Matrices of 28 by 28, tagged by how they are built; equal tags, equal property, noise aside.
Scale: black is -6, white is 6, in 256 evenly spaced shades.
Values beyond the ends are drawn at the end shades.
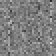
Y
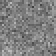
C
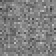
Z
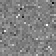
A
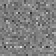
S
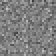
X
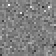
A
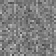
Z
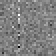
Y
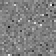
A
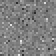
A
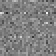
S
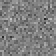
S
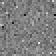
A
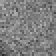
C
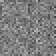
X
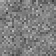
C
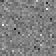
A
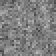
C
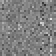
Y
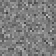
X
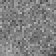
C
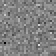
Y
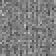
Z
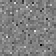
A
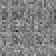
Z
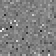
A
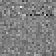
S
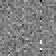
Y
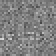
S
